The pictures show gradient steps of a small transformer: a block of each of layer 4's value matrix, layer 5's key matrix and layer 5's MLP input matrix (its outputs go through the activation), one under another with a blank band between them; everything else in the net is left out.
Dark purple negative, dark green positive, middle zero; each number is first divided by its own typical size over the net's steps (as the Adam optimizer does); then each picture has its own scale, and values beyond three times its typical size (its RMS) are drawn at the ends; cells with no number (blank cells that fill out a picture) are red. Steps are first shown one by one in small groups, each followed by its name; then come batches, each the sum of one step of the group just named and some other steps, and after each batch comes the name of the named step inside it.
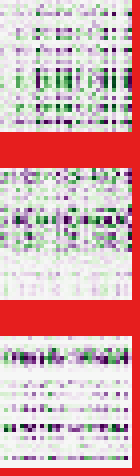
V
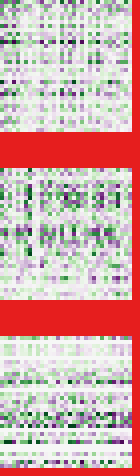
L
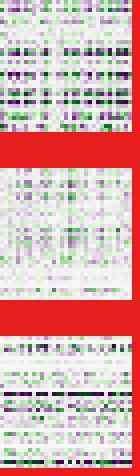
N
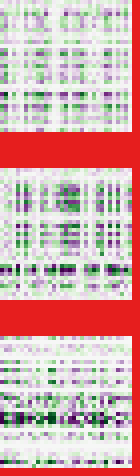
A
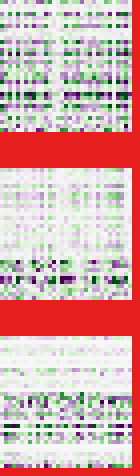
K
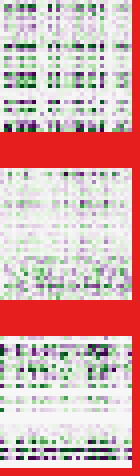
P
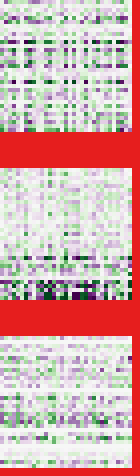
A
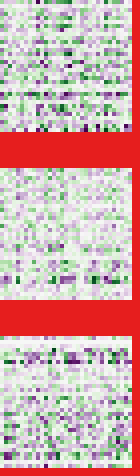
K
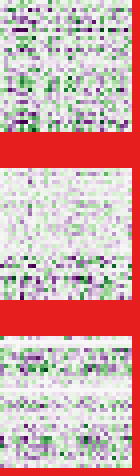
V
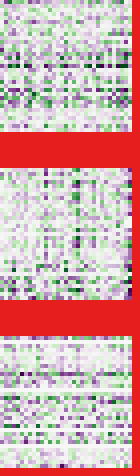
K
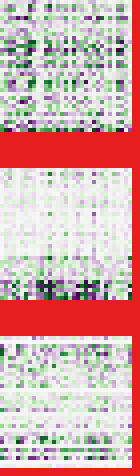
P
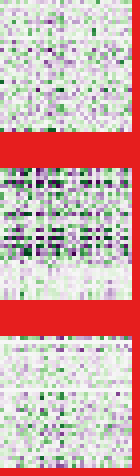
L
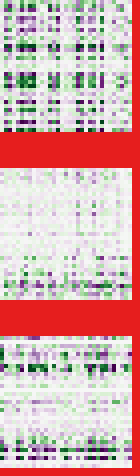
P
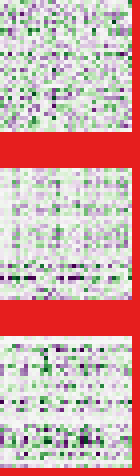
K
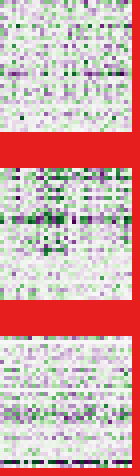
N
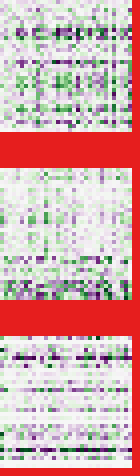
V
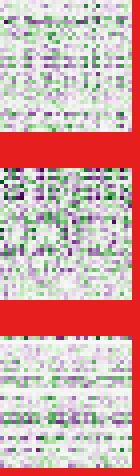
A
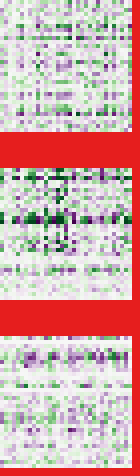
A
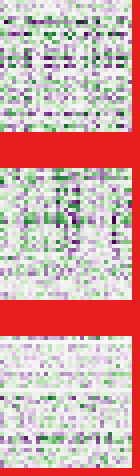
A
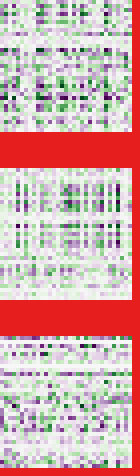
A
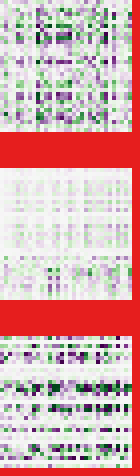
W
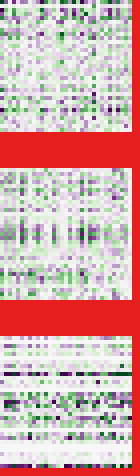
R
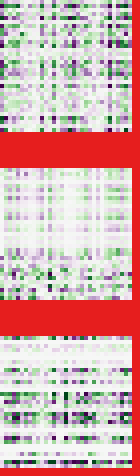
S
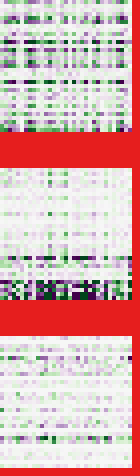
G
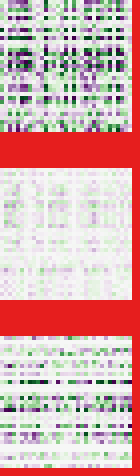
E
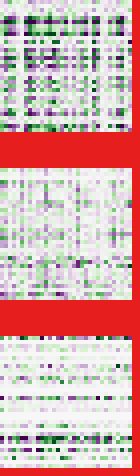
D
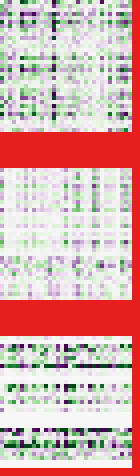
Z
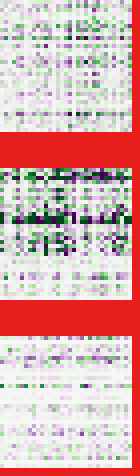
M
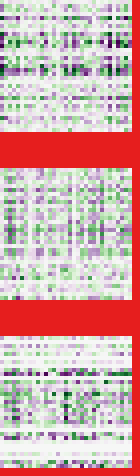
S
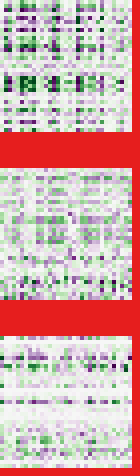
M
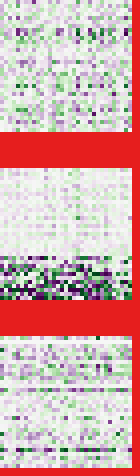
S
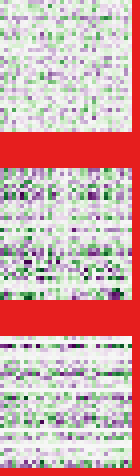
R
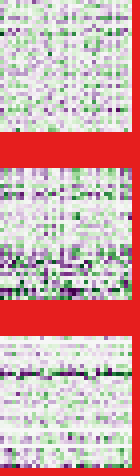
R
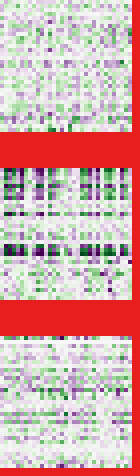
S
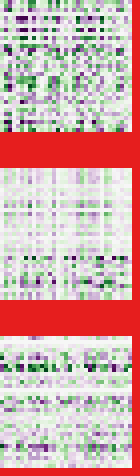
E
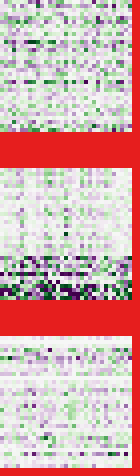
G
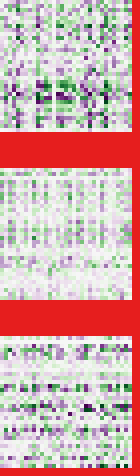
W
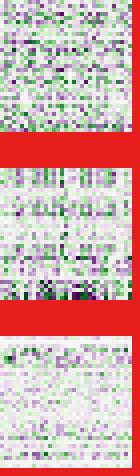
G
